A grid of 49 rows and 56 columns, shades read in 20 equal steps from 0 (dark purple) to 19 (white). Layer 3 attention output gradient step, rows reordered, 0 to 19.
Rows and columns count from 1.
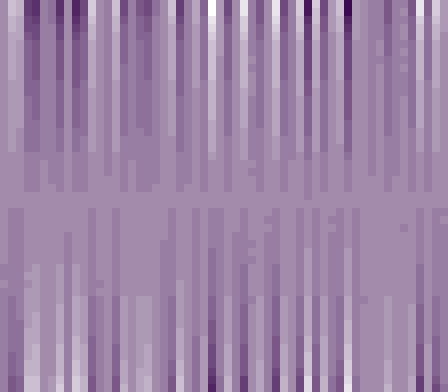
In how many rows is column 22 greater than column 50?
22
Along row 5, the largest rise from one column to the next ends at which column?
40
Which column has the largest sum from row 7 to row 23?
27
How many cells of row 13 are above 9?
27
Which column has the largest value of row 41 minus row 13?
44
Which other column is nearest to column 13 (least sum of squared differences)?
1
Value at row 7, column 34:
10
